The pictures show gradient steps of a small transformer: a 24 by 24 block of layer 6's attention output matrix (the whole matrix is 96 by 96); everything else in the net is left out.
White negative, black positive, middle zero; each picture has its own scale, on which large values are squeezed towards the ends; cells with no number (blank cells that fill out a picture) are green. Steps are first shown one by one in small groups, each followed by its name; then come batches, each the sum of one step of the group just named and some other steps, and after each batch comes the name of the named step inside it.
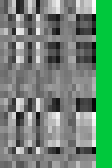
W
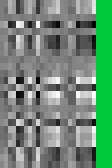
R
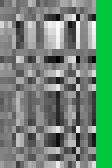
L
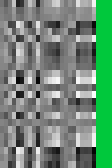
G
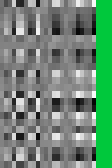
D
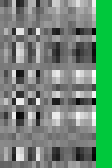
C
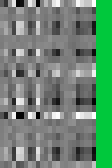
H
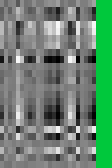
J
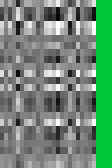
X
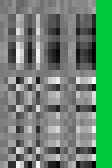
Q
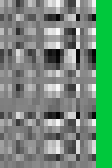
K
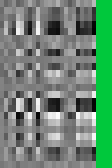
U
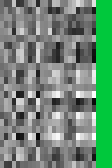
D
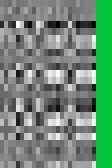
U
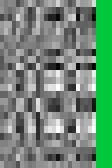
U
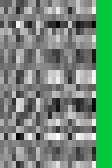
D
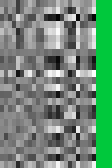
L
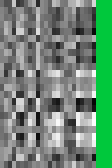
D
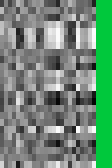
L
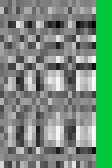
G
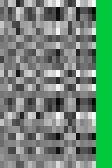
X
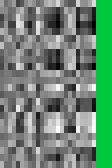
U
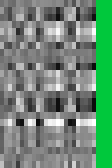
X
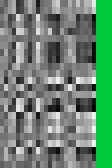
W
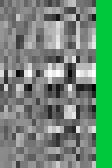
L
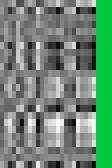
Q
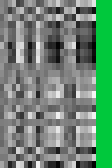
Q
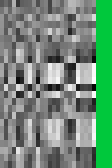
G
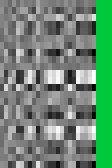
Q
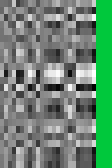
G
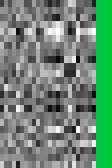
L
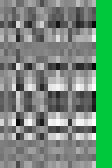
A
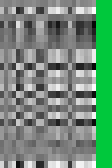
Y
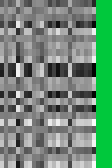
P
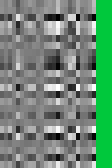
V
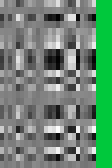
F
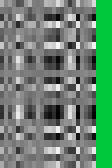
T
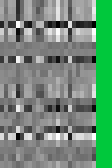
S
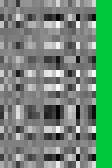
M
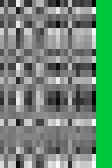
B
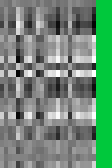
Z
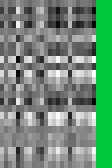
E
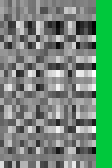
Y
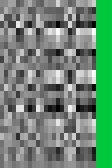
S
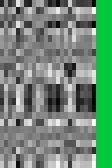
B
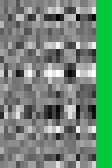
M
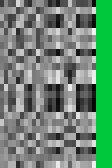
B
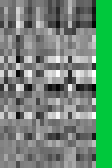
Z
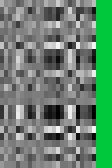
T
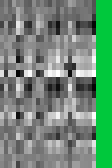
Z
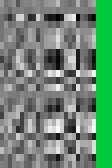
F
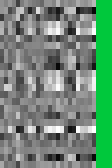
V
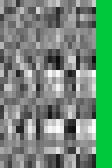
F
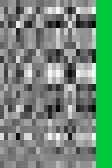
S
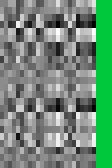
S
